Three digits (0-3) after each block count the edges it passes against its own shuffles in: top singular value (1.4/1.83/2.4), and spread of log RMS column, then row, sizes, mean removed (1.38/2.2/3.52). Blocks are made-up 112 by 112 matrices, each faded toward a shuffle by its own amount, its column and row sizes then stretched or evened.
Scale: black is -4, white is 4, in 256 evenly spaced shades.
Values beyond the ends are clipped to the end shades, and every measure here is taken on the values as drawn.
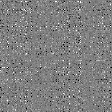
2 2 2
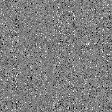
1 2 0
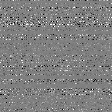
1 0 3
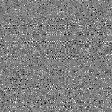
3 0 2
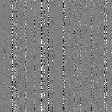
3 3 0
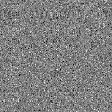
2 1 0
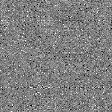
2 1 1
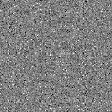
2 1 0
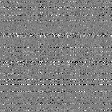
3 1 3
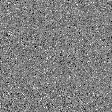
0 1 1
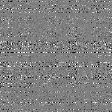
1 2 3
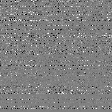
1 1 3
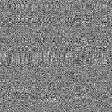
3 0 2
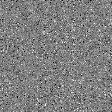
1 1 1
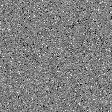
1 0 0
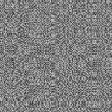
3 2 0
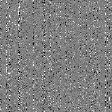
0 3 0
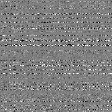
2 1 3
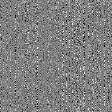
0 3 0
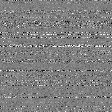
1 0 3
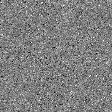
0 0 1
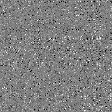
2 1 1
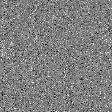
1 1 0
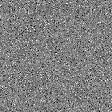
2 0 0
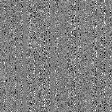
0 3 0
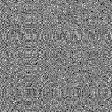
3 1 0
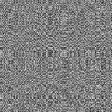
3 2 1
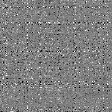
2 2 2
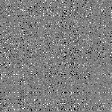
2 2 2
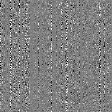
1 3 1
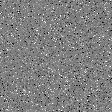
0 0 0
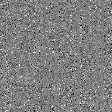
0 2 0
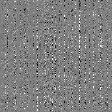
2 3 1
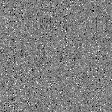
1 1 0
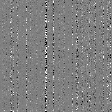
2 3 0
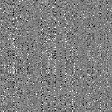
3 2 0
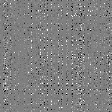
2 3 2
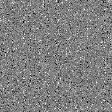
0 2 0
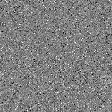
2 0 0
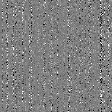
1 3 0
